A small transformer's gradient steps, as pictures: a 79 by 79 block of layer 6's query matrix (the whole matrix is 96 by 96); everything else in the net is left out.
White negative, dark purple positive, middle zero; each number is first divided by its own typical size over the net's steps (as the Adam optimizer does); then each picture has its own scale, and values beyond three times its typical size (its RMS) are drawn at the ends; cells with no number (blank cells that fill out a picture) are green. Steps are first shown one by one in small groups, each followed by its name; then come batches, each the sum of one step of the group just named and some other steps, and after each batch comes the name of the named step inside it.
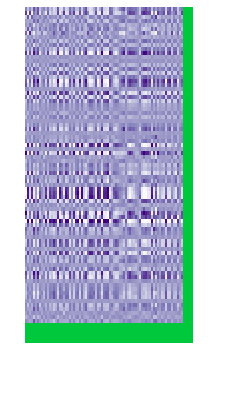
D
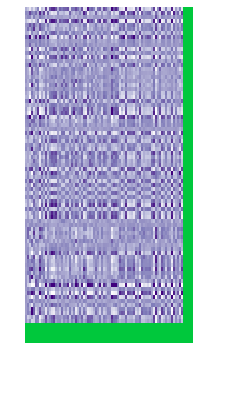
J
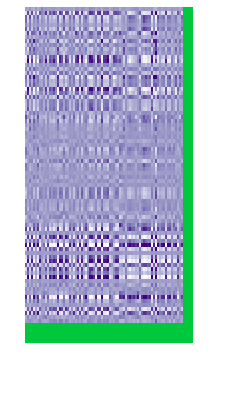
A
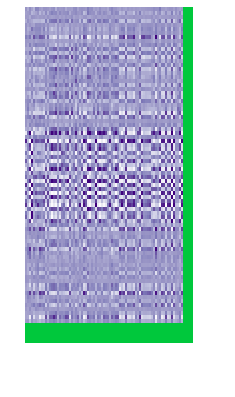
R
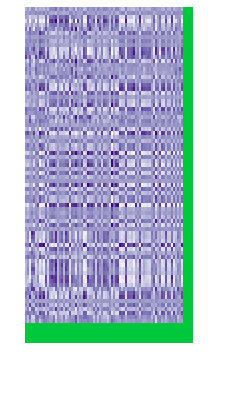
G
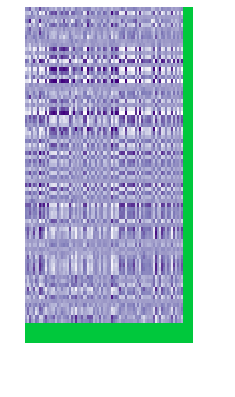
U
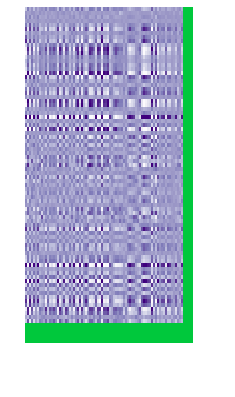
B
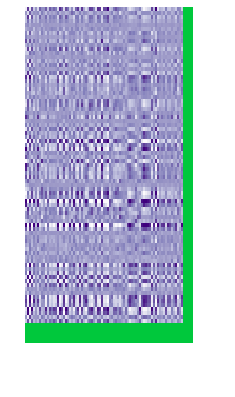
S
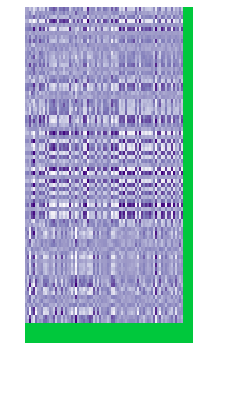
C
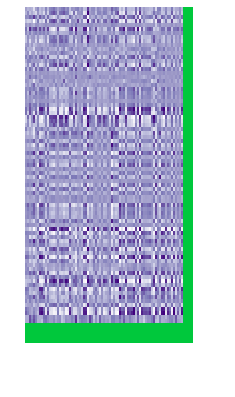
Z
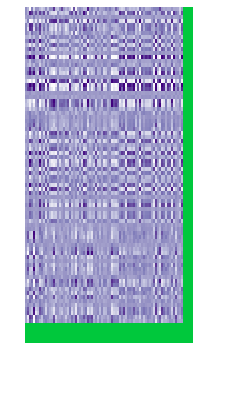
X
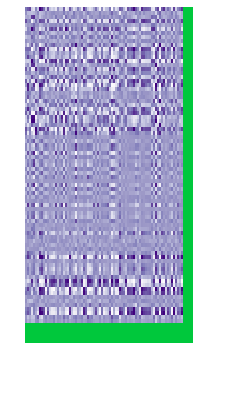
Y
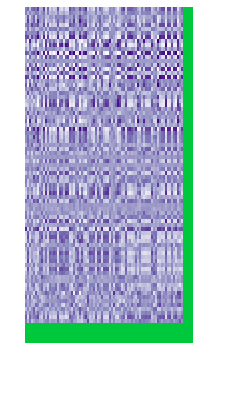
D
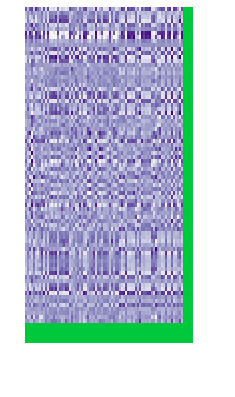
R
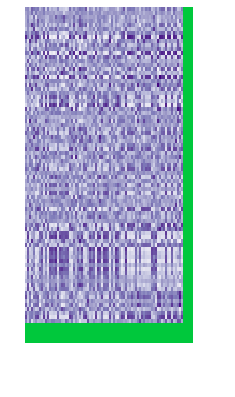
A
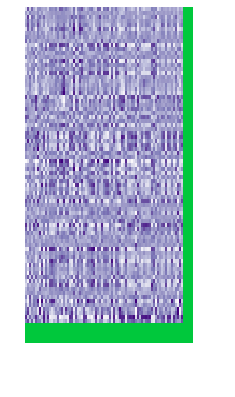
S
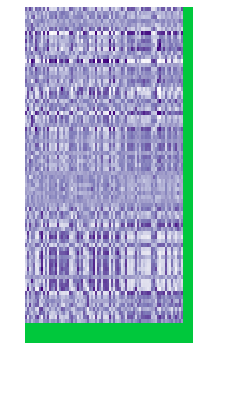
Y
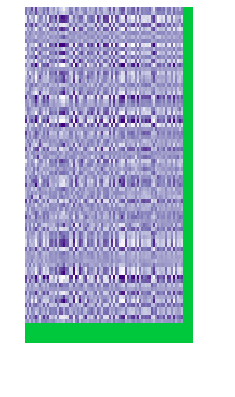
S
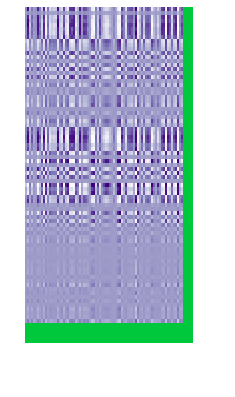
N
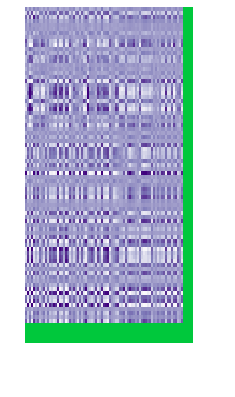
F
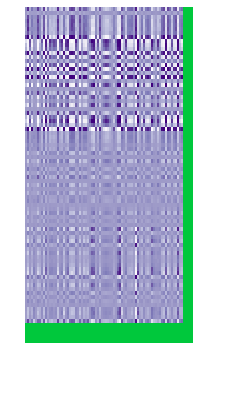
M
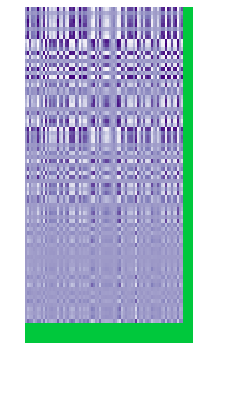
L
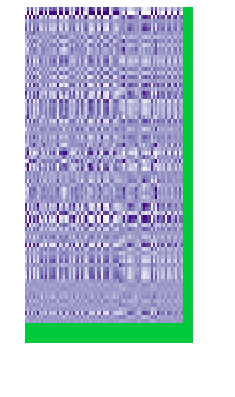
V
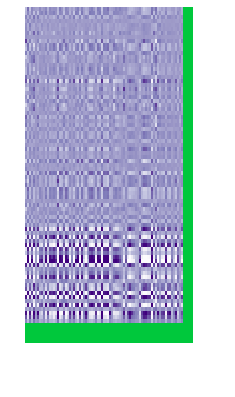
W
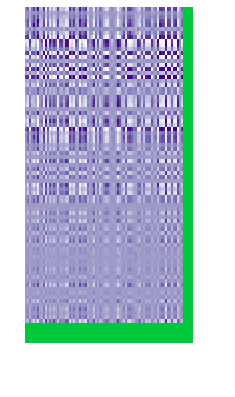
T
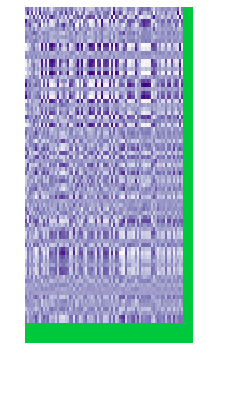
V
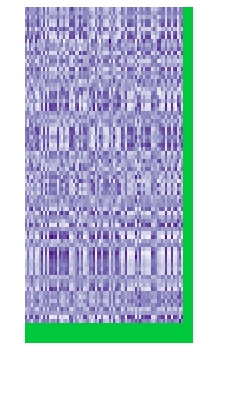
N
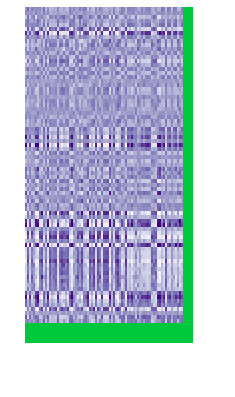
W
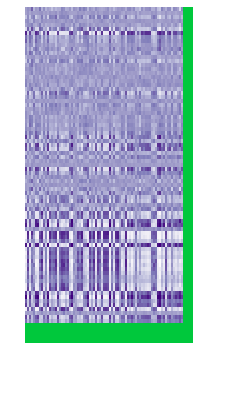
W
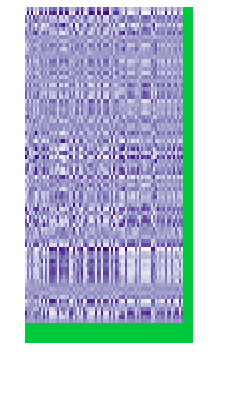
V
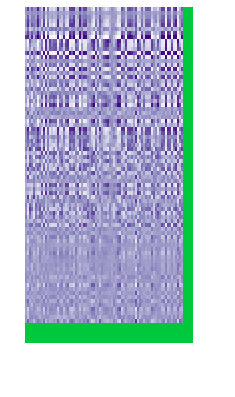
L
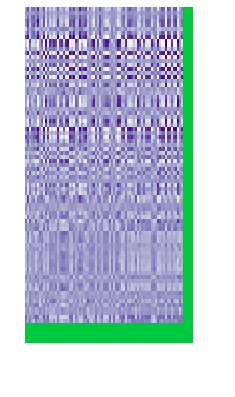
T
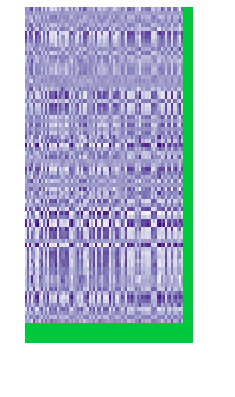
F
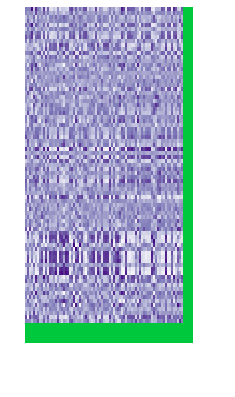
W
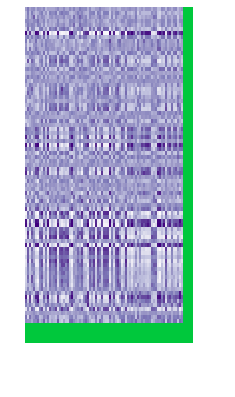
F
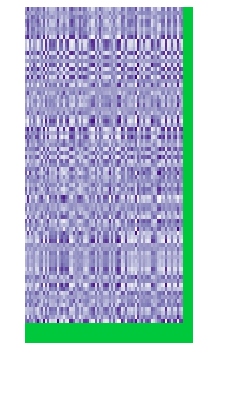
M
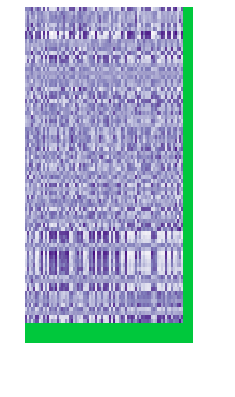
N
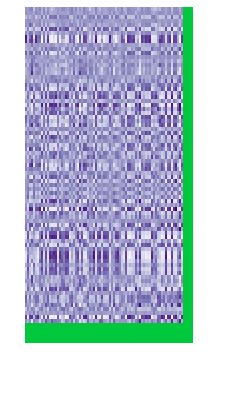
W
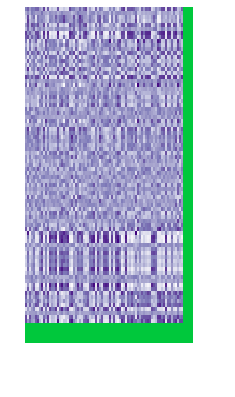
M
